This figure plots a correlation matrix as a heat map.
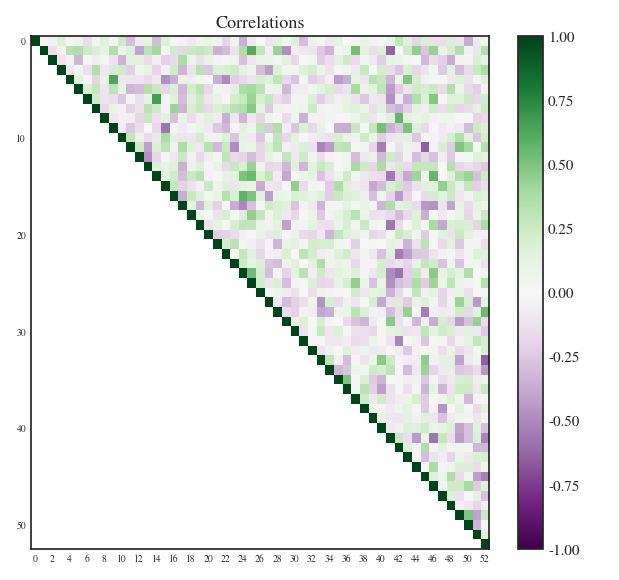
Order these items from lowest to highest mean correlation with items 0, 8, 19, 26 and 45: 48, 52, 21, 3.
52, 3, 21, 48
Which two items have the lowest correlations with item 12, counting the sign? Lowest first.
13, 1
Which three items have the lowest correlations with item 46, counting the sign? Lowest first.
41, 17, 29
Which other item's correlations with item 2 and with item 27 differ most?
51
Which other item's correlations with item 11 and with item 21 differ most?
45
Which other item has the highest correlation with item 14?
6
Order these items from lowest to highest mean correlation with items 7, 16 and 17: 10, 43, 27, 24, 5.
27, 43, 10, 5, 24
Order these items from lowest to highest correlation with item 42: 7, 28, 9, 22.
22, 7, 9, 28
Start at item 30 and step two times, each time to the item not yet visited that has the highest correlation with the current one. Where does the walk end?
47
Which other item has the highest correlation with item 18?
25
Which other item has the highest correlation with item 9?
4
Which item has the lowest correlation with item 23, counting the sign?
11
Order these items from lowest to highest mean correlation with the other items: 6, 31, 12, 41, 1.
41, 12, 31, 6, 1
